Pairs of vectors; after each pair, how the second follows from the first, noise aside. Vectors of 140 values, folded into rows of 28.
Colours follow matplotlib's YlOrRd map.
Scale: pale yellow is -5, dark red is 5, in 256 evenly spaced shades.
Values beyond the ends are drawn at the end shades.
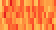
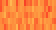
negated, shrunk.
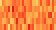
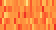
reversed, negated, partly zeroed.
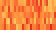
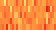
reversed, negated, partly zeroed.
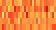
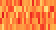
negated.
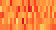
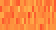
negated, shrunk.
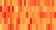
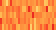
reversed, negated, partly zeroed.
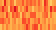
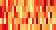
reversed, negated, scaled up.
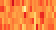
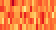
copied.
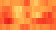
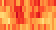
negated.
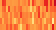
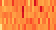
reversed, negated, partly zeroed.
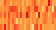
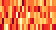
reversed, negated, scaled up.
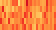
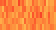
negated, shrunk.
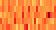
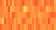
wrapped around, negated, shrunk.
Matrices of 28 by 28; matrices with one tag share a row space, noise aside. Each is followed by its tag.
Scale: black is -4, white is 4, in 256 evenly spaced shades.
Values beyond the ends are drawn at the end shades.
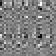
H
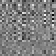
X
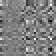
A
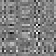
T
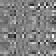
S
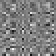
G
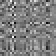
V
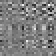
A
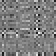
T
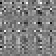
H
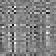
V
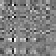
V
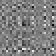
X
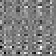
H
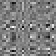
G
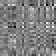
S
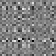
X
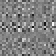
X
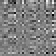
S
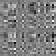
S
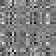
V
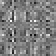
V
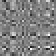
G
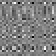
X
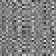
X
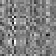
V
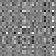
X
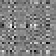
V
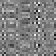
T
